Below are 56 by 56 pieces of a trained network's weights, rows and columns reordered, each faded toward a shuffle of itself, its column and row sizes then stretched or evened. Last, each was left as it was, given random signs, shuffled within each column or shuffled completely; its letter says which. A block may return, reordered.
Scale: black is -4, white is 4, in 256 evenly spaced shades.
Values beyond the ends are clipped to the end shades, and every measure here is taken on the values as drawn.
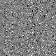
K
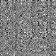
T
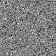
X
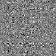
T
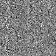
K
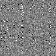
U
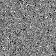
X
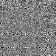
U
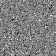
X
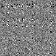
U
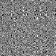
T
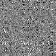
T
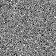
X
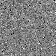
X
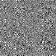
U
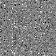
K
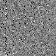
K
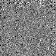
U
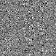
U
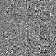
T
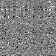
T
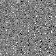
K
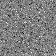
X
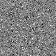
K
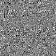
U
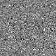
U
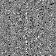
K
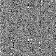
K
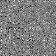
U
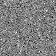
X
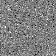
K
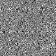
U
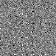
U
